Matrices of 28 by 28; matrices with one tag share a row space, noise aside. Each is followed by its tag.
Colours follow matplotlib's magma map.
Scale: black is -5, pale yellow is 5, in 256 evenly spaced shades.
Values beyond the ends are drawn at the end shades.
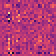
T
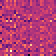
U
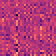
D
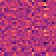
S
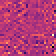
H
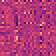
D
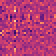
U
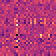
D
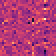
S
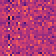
T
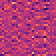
S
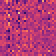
T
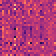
U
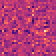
S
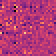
U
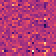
S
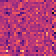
H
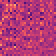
U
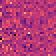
U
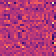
H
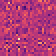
T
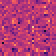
S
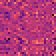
H
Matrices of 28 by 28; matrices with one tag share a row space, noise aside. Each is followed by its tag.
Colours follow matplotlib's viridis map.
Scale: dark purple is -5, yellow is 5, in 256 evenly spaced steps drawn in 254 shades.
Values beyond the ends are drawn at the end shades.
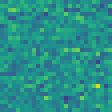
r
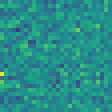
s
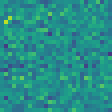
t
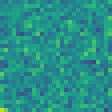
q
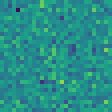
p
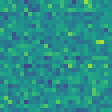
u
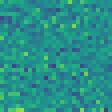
s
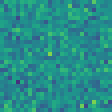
t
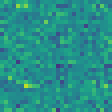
q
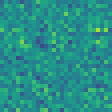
p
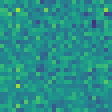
p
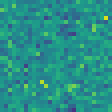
u
